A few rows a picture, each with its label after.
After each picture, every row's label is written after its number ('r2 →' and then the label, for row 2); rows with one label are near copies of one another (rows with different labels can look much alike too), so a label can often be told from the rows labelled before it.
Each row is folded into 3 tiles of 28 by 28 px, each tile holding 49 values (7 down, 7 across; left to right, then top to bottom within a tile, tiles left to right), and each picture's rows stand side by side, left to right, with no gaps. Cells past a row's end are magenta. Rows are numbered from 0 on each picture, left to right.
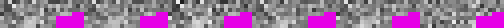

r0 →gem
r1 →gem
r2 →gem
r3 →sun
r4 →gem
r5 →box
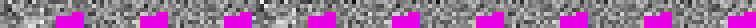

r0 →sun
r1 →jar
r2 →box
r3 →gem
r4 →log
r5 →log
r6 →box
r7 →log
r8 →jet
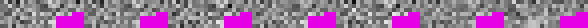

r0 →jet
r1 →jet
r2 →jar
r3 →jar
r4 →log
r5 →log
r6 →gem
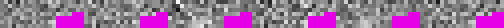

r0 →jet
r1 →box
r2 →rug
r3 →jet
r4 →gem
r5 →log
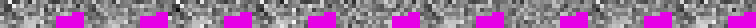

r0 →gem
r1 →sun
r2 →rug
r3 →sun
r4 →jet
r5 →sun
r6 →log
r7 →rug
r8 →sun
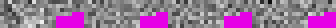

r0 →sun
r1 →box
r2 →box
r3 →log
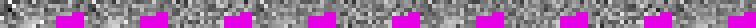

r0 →rug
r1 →rug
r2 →jet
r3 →rug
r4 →box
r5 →gem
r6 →jet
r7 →box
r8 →rug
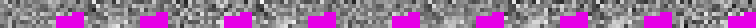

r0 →box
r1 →rug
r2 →jet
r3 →rug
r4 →log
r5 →sun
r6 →gem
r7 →gem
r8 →box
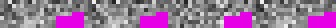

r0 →gem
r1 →sun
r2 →jet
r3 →rug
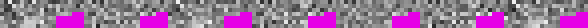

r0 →gem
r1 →box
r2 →rug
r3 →box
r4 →log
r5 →box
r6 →rug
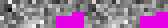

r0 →rug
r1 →sun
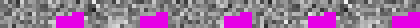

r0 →jet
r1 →rug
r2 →jet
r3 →box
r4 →rug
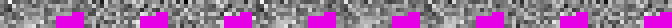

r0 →rug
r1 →jet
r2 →log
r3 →rug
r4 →sun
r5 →sun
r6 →box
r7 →log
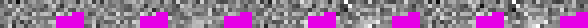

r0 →log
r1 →box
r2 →gem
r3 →jet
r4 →rug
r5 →log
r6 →rug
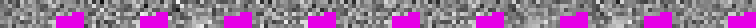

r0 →jet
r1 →log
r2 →rug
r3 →box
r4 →jet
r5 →box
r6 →sun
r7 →sun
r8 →jar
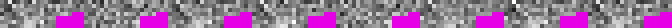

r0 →gem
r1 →jet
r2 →sun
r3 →sun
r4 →jar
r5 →rug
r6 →rug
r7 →sun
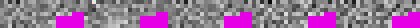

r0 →log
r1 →rug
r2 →log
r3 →log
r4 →jet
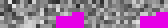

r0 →gem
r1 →jet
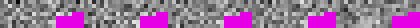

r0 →log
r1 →jar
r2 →box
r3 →jet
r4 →sun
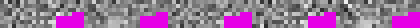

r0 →jet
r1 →sun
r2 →jar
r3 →box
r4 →rug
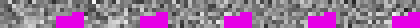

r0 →sun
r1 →gem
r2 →jar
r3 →jet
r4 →box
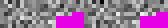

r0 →jar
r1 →log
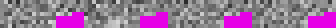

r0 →box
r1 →gem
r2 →log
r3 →jet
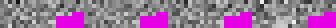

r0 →log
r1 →jar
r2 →jet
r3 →gem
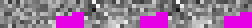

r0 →box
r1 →rug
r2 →rug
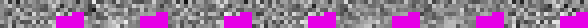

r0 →box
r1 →rug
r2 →log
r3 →jar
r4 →rug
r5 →gem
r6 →box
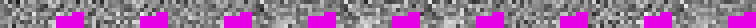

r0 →jet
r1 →box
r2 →jet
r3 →rug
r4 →sun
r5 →gem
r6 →jar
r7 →jar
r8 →rug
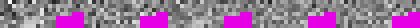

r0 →gem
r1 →box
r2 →gem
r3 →log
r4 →box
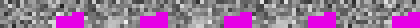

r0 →jar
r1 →gem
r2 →sun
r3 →gem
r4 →jet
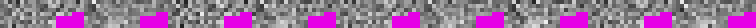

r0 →jet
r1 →rug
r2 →jet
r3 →gem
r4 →box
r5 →sun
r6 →sun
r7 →jet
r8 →rug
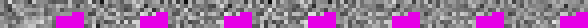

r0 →sun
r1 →box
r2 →log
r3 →log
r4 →jar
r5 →jar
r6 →jar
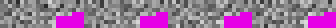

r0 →jet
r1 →jet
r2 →jar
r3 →jet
